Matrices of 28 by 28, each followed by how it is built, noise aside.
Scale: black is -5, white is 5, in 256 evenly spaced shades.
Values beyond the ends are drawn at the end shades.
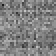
blocks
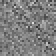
upper triangular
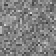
Hankel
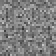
repeating columns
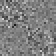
block diagonal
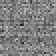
blocks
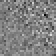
upper triangular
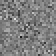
block diagonal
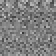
repeating columns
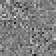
block diagonal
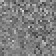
upper triangular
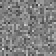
noise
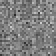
blocks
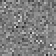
block diagonal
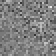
upper triangular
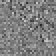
upper triangular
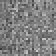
blocks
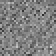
Hankel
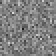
noise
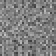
blocks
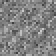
Hankel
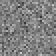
noise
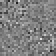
block diagonal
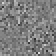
block diagonal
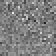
upper triangular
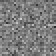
repeating columns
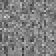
blocks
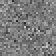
block diagonal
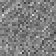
Hankel
